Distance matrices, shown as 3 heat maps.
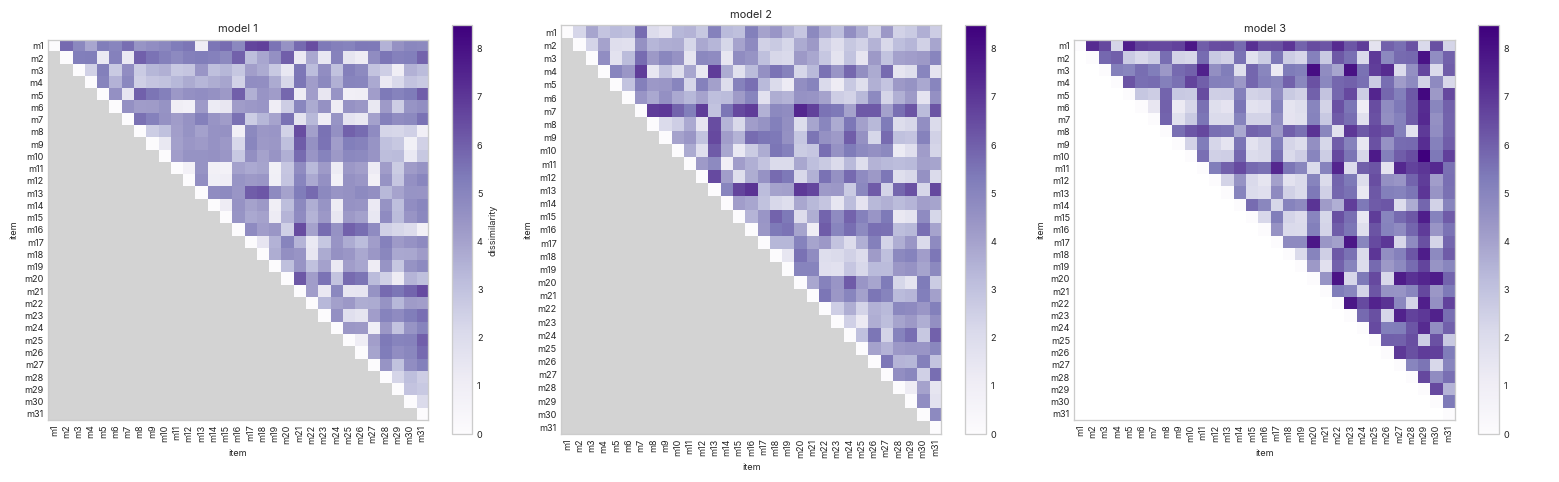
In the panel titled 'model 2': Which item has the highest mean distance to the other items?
m7
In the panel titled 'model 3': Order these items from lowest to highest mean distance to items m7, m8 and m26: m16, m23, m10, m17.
m16, m10, m23, m17
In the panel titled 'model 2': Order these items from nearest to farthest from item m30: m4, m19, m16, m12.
m19, m12, m4, m16
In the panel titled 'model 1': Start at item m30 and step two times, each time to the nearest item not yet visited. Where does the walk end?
m10
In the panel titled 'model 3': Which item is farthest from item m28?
m20
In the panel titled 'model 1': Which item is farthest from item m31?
m21
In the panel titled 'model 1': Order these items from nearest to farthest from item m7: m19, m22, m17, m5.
m5, m17, m22, m19
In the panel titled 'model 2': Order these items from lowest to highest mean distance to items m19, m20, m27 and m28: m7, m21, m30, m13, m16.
m30, m21, m16, m13, m7
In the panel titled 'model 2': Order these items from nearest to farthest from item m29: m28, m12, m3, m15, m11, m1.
m28, m15, m12, m1, m11, m3
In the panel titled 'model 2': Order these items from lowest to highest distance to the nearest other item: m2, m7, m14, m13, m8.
m14, m8, m2, m13, m7
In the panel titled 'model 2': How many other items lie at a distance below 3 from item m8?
10
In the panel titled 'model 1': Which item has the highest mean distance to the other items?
m1
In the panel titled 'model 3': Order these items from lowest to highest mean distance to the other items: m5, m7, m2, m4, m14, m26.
m7, m2, m5, m14, m4, m26
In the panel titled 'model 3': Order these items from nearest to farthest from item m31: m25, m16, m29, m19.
m25, m29, m19, m16
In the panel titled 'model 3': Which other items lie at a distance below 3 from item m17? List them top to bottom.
m3, m14, m27, m30
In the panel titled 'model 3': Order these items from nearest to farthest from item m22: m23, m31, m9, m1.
m9, m31, m1, m23
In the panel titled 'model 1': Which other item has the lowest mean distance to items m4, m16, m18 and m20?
m29
